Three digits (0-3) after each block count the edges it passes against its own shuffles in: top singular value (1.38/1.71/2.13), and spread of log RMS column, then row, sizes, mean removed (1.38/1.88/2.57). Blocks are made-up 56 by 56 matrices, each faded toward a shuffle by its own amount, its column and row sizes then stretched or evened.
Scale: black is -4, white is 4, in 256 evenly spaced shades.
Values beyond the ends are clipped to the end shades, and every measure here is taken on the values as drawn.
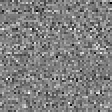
0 0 3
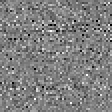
2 0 2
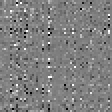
1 3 2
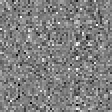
2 1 0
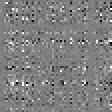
0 3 3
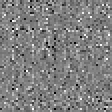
2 1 1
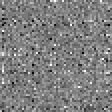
1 1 2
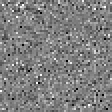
1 0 1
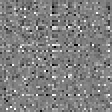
3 1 2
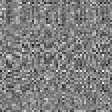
3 1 2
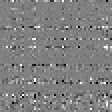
1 2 3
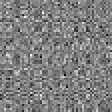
3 1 1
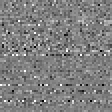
0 0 3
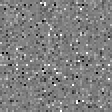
0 1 1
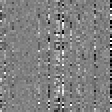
3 3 0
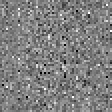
0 3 0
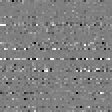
2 0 3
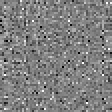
2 1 1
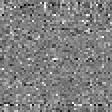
2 0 2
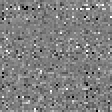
1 1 2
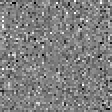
0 1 1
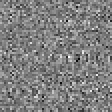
2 1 1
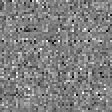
2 0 2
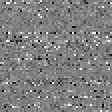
0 0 3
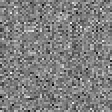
2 0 1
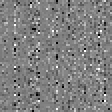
0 3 0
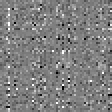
1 3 2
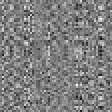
3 3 0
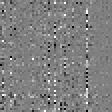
1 3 1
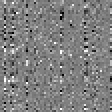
3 3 0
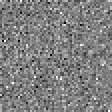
1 0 0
